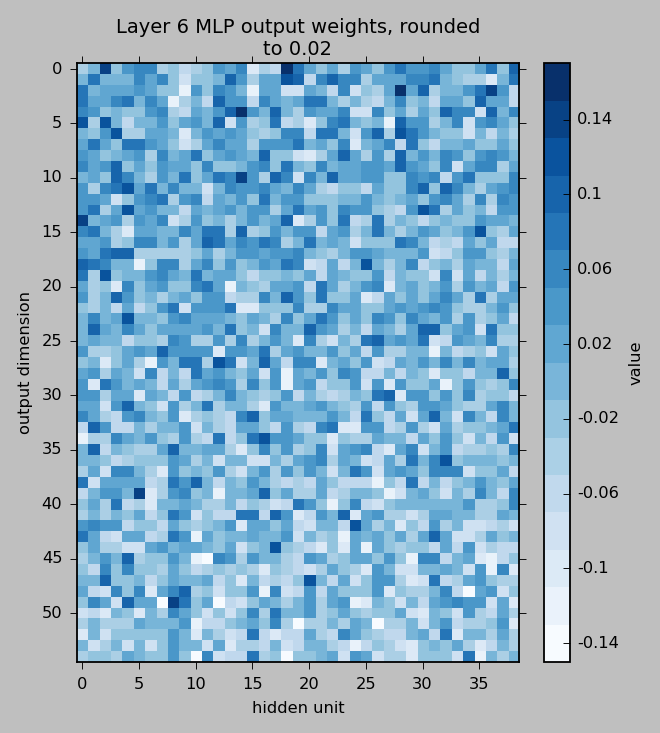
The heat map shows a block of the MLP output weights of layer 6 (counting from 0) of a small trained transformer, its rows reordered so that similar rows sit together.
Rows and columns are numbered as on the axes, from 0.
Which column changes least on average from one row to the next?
37
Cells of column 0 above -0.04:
44
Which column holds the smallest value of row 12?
3
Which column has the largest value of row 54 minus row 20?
15
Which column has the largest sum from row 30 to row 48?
8
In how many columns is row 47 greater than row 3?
13
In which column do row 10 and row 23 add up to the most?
4
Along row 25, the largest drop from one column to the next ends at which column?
31
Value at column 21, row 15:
-0.06
